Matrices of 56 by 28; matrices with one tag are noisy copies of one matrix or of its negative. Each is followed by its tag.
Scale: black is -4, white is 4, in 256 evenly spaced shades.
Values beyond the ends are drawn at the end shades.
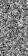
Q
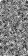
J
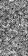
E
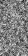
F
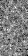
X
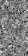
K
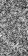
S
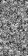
J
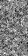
E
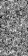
E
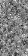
X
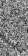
S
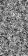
F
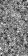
F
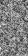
F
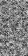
J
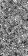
X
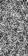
F
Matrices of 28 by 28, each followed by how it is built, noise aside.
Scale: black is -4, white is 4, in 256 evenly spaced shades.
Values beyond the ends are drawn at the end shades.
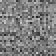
blocks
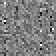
uneven columns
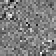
block diagonal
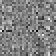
low rank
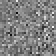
uneven columns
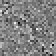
block diagonal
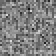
blocks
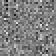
uneven columns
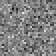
noise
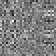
low rank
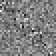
block diagonal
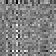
low rank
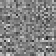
low rank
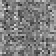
blocks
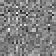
low rank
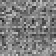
blocks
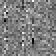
uneven columns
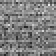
blocks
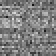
blocks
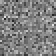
blocks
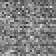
blocks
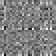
low rank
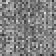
blocks
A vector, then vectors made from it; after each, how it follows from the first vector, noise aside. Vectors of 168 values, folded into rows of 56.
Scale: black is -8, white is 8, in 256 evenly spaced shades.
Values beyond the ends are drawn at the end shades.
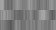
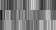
wrapped around, scaled up.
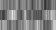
reversed, scaled up.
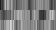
negated, scaled up.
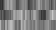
negated, scaled up.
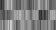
negated, scaled up.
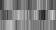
negated, scaled up.
